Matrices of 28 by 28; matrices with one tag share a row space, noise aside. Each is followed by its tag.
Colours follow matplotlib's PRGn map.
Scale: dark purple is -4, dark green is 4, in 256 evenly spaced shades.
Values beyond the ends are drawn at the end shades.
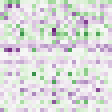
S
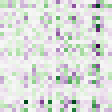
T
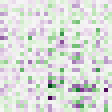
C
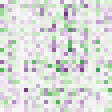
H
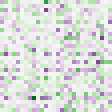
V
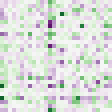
C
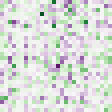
H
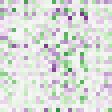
H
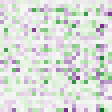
V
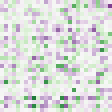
V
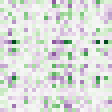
H
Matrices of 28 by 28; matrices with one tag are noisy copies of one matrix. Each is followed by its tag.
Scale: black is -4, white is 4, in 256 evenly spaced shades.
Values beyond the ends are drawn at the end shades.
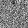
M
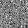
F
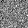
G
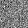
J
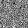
M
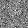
J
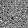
J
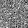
F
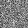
M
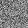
J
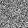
J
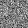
G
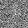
J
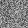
J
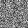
M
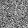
J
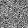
G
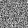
G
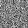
M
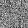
F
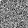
G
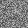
J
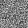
G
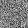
F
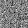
F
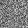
J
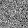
J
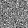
G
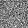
G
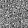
F
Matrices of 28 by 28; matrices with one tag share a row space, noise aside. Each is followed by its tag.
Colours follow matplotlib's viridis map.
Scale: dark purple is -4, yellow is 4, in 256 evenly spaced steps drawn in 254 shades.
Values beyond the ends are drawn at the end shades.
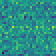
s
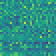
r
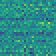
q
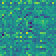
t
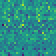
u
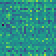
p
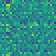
p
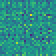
q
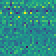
r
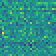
s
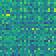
p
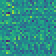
p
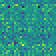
u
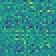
q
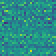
s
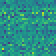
u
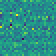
r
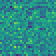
t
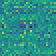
s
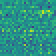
q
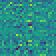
t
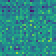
q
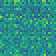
r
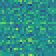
t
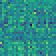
s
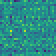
r
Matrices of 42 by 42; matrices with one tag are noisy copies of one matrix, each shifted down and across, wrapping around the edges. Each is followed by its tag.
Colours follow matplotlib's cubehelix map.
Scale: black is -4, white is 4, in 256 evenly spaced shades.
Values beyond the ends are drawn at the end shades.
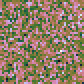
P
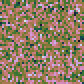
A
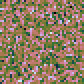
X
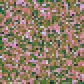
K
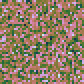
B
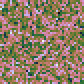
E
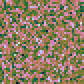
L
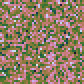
X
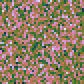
A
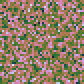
K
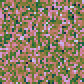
B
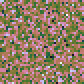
K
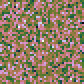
K
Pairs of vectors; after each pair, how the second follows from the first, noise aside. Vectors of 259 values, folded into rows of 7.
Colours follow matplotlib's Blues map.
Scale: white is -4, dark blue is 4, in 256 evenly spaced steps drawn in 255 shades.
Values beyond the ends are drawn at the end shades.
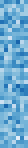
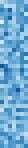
shuffled.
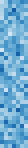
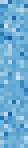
wrapped around, partly zeroed.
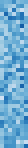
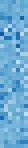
wrapped around, partly zeroed.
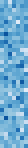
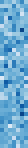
reversed.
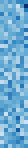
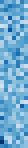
reversed.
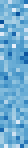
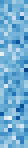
shuffled.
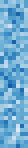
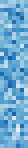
copied.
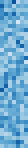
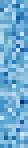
shuffled.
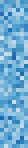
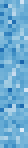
wrapped around, partly zeroed.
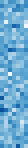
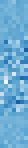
wrapped around, partly zeroed.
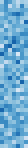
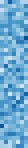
reversed.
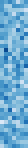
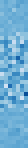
wrapped around, negated, partly zeroed.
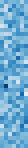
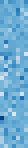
wrapped around, partly zeroed.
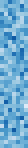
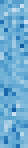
reversed, partly zeroed.
